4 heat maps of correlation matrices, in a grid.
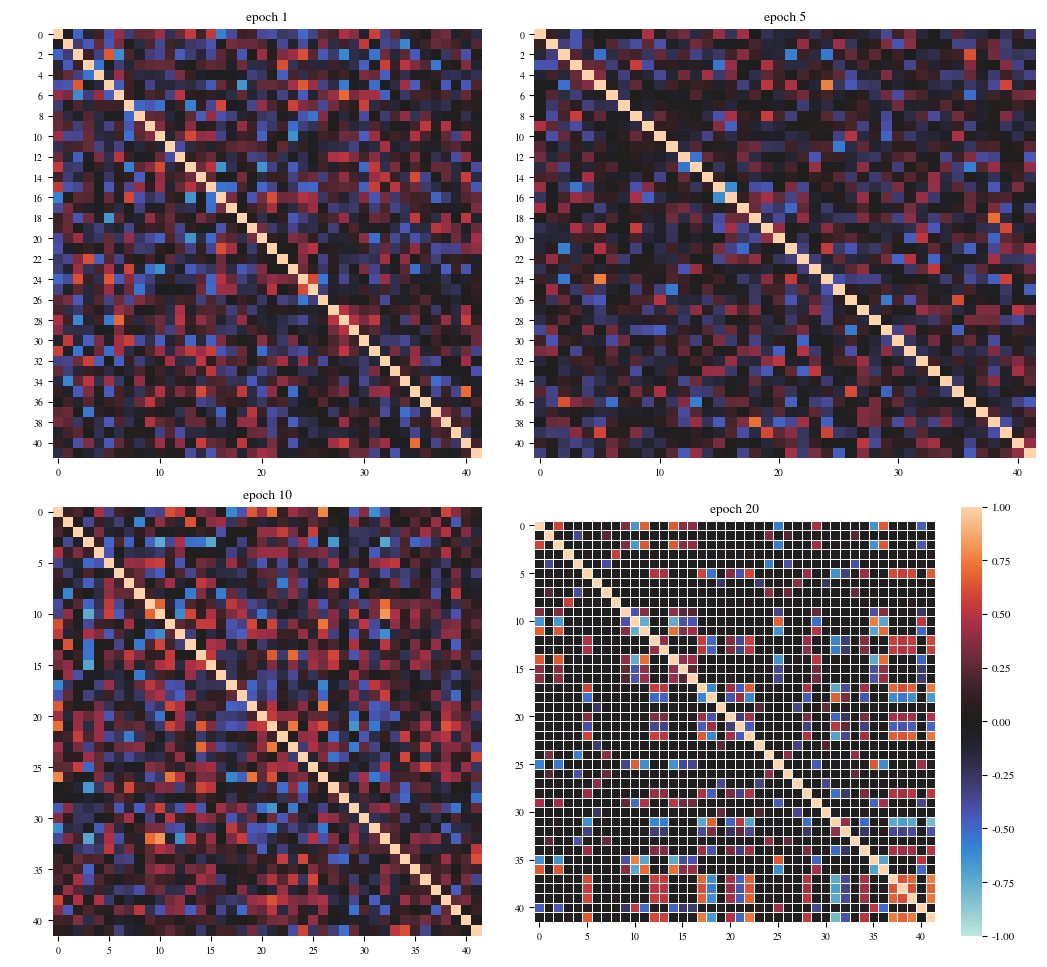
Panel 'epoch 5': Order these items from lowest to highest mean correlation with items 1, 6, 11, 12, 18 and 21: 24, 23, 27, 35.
35, 23, 27, 24
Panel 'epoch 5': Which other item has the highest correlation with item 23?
33
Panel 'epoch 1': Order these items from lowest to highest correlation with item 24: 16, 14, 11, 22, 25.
11, 14, 22, 16, 25
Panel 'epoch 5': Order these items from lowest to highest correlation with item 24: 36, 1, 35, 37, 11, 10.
36, 37, 1, 10, 35, 11
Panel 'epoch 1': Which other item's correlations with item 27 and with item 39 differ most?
12
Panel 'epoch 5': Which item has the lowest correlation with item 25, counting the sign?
11
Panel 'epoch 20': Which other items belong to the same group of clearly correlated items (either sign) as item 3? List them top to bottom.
8
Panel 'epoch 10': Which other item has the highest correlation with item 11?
26
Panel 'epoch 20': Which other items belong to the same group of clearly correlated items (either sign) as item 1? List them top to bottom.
4, 7, 24, 26, 33
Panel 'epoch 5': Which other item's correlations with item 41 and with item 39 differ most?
19
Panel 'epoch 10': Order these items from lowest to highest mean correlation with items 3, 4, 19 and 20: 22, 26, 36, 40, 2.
36, 40, 2, 22, 26
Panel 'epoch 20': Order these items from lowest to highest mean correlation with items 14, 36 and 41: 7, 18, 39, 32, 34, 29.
18, 32, 7, 34, 39, 29
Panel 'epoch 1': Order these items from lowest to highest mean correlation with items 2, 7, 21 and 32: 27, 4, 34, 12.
4, 12, 27, 34
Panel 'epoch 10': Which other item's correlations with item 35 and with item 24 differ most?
3
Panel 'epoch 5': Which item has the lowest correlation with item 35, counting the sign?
29
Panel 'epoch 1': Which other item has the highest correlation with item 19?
37
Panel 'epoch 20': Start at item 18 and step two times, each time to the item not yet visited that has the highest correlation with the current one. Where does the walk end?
21
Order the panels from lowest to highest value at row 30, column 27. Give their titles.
epoch 20, epoch 5, epoch 1, epoch 10
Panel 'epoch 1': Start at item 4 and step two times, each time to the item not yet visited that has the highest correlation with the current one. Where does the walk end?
28
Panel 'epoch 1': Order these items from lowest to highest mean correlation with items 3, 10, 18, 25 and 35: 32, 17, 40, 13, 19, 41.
19, 41, 17, 13, 32, 40
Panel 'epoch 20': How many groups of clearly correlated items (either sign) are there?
5
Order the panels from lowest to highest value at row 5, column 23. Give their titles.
epoch 5, epoch 20, epoch 10, epoch 1
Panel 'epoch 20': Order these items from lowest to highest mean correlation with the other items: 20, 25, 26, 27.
25, 27, 26, 20
